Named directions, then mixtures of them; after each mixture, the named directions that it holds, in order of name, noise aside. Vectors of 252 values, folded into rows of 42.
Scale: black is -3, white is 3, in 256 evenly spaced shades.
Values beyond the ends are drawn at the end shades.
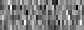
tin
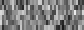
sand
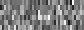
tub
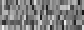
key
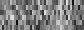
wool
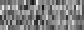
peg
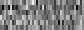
peg, tin.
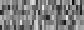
peg, tub.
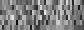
wool.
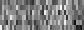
key, peg, wool.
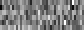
key, tin, tub.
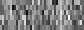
tin, wool.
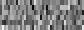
key.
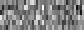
peg.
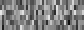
peg, sand, tub.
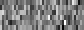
key, sand, tub.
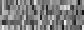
key.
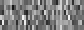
tin, wool.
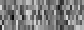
tub, wool.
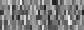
sand, tin, tub.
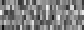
key, peg, sand.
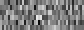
peg, tin, wool.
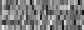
key.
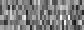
key, tin, wool.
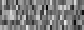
key, wool.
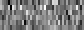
tin.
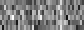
tub, wool.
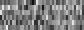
peg.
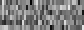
key, peg.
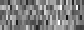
peg, tin, wool.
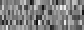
key, peg, tin.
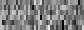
key, sand.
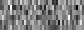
tin.
